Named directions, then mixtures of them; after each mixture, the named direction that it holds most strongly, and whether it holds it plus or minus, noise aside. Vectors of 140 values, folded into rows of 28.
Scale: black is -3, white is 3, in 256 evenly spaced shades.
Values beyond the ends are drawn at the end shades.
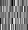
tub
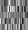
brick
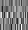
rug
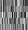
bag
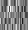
brick, plus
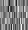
brick, minus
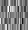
brick, plus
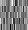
tub, minus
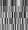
bag, plus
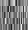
brick, minus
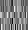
rug, plus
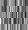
brick, plus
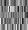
brick, plus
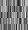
bag, minus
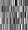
tub, minus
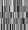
bag, minus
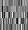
rug, plus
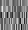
rug, minus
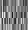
bag, plus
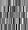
brick, minus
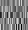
rug, minus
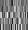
rug, plus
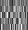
rug, plus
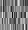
bag, plus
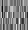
rug, plus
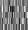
brick, minus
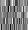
tub, minus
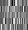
tub, plus
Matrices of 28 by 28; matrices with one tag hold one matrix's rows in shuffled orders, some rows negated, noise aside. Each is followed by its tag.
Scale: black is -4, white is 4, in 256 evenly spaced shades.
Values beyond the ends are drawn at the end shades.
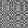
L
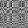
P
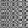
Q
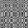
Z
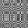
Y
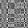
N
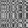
Q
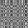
Z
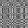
L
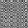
Z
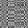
N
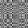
P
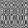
Z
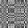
N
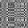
N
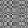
P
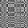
N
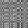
Y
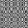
Z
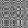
Y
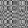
P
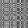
Y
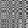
Q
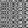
Q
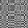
N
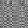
P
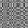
L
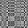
N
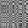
Q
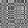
N
